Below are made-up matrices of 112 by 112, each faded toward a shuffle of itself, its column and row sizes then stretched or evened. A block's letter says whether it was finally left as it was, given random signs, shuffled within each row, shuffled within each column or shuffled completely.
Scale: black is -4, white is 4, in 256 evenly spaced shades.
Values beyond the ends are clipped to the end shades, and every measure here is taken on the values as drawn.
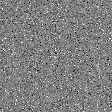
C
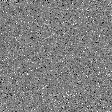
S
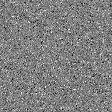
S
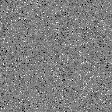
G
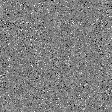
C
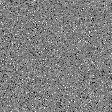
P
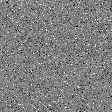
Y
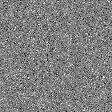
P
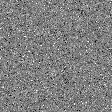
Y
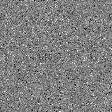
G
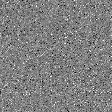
G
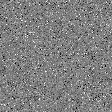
S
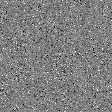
P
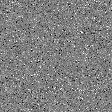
S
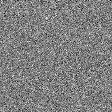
C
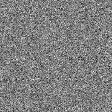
G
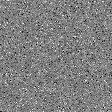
Y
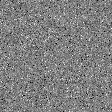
Y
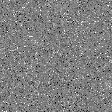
G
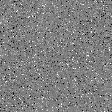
G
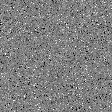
S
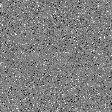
C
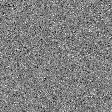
S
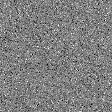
P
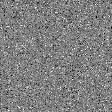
C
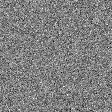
Y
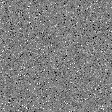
P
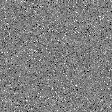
G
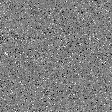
S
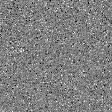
P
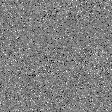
S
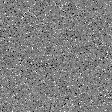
Y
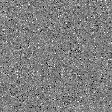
G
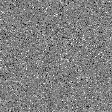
C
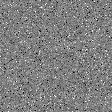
Y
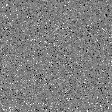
C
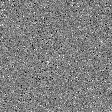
Y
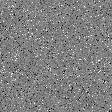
Y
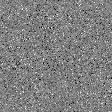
S
